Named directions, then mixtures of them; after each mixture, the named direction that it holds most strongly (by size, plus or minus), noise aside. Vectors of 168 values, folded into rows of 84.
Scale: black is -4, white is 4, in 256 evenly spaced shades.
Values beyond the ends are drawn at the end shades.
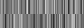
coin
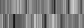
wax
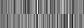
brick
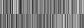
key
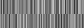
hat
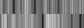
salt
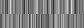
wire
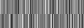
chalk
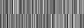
key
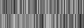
salt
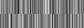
chalk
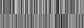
hat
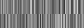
hat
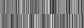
chalk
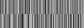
chalk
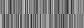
wire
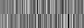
brick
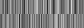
wire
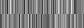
wire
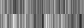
salt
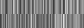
key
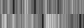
salt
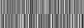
chalk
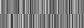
chalk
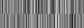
hat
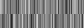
chalk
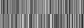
chalk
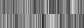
salt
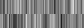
wax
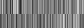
key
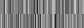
wire
